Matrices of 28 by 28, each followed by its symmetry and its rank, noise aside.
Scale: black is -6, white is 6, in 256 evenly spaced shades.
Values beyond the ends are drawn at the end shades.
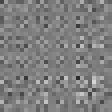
symmetric, rank three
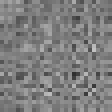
symmetric, rank three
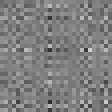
no symmetry, rank two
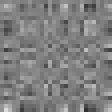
no symmetry, rank two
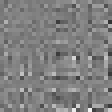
no symmetry, rank three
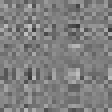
no symmetry, rank two
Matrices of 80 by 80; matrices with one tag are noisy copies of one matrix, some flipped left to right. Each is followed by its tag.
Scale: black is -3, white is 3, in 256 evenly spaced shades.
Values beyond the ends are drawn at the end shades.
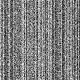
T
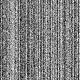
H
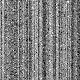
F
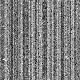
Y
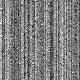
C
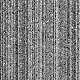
T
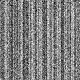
Y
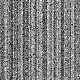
Y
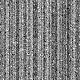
Y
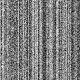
F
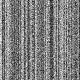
C
